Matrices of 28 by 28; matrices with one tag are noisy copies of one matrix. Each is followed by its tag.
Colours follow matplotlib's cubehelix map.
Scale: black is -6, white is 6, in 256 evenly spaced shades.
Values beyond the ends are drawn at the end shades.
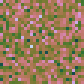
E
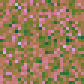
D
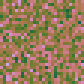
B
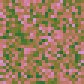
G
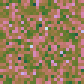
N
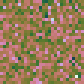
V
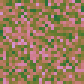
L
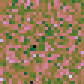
V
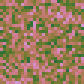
D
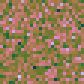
E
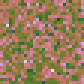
G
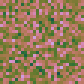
E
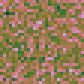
B
